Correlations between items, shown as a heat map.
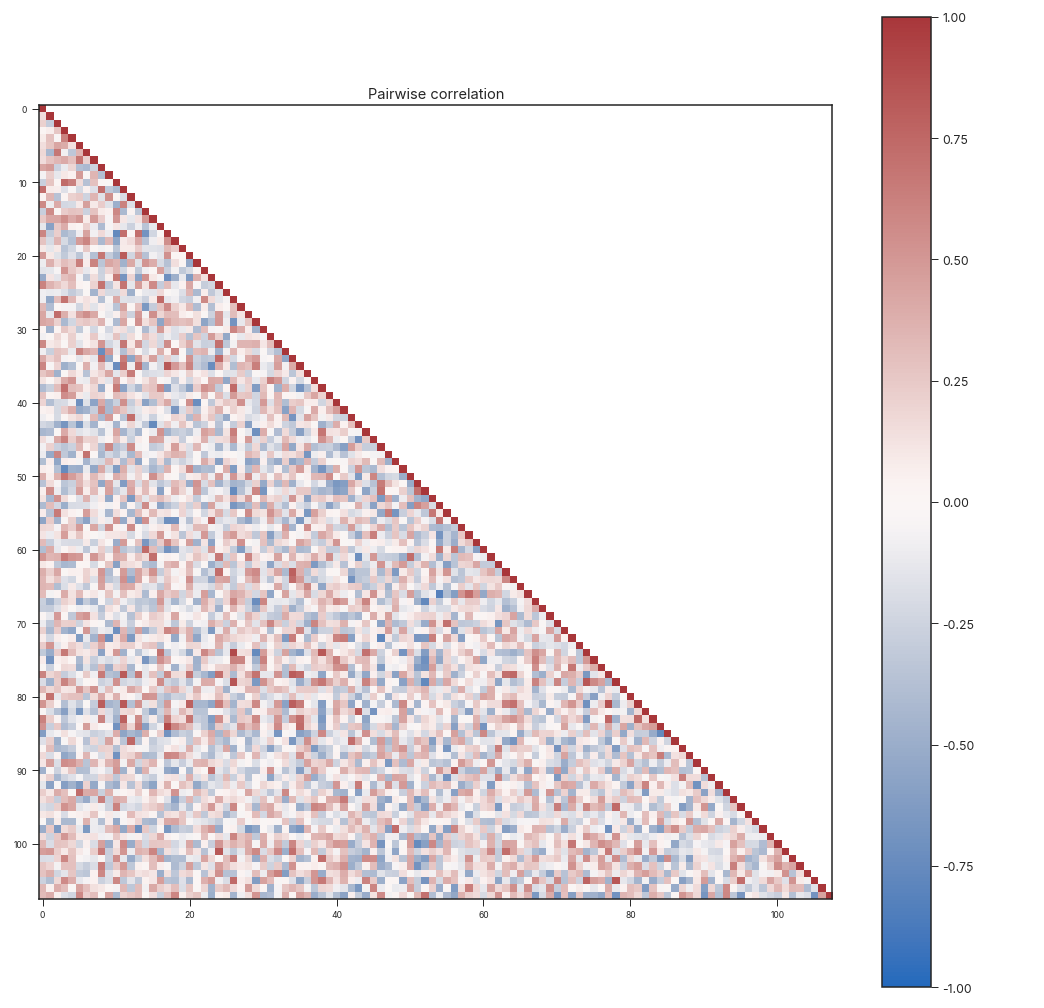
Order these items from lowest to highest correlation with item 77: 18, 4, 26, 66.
26, 4, 66, 18
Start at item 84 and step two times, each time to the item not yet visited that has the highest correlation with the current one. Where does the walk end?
35
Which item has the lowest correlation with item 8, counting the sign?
33
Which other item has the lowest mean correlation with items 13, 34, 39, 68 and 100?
51
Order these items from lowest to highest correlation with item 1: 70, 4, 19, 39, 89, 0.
70, 19, 39, 0, 4, 89
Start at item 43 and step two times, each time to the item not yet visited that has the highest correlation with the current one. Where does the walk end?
92
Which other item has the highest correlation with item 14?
60
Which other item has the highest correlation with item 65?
36
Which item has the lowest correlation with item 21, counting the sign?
40
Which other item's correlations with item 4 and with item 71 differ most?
10
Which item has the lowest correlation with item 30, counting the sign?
52
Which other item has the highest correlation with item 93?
5
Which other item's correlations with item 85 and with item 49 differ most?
38
